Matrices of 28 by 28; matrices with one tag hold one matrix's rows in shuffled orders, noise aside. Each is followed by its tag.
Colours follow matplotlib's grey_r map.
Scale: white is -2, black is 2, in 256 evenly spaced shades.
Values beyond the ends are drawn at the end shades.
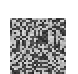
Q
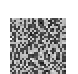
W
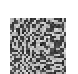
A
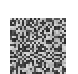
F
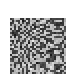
A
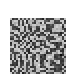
A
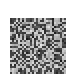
F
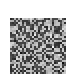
F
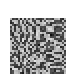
A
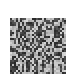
F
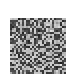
F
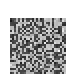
F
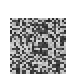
Q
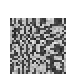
A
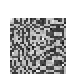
A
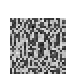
W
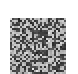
Q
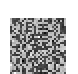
Q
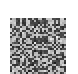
Q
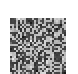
F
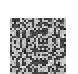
Q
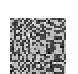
A
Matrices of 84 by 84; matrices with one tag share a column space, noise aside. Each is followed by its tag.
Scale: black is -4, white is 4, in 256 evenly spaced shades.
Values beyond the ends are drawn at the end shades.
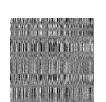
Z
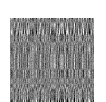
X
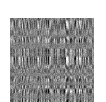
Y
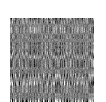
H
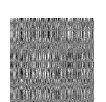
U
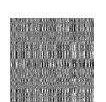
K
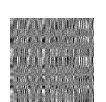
Y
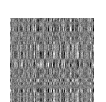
K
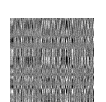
Y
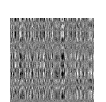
U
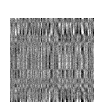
X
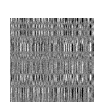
Z
